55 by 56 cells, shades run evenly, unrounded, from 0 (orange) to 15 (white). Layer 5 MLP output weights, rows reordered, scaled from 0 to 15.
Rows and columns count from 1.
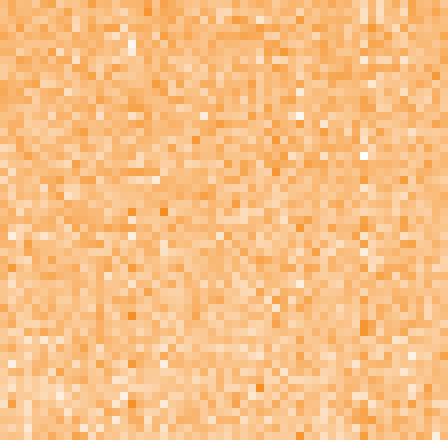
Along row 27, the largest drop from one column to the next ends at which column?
21
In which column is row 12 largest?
38
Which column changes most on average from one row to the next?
46
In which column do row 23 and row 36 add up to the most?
20
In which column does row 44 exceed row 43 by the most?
13
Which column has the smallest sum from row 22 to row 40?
7
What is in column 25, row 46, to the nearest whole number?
6
